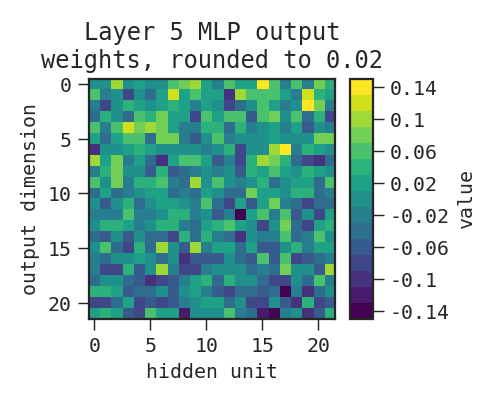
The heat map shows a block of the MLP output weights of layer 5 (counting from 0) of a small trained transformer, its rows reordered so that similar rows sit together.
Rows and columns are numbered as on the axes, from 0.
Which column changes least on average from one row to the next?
4
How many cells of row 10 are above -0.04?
15
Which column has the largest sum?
6
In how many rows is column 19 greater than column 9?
11
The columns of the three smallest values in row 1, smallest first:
12, 3, 5
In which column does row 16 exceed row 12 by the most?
13
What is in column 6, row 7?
-0.1
